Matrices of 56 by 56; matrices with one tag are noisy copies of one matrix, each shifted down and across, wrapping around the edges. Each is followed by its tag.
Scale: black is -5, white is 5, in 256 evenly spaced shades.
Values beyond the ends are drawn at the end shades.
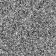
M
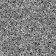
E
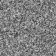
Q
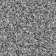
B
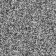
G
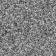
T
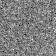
B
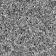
M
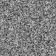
G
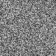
T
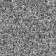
E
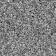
T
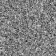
B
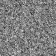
B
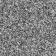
E
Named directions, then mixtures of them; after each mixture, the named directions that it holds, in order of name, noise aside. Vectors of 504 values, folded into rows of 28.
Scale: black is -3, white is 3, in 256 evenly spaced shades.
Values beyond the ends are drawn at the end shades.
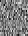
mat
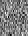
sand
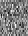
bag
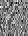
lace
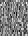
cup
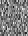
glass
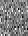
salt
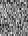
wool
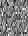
glass, lace.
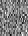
glass, sand.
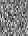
bag, sand, wool.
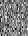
cup, salt, wool.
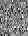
salt.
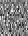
bag, salt.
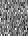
glass, salt.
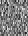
glass.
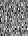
cup, salt.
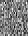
cup, salt.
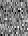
salt, wool.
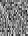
bag, mat, wool.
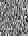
cup, glass, mat.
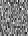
glass, lace, wool.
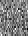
mat, salt.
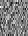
lace.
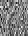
lace, salt.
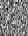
glass, lace.
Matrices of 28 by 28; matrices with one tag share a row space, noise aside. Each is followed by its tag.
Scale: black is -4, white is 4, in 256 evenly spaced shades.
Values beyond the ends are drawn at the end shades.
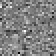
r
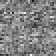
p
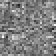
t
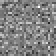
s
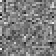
r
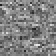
p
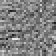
t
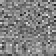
s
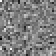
r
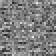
p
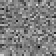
s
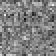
r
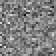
r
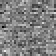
p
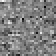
t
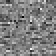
p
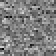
p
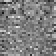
t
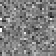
r
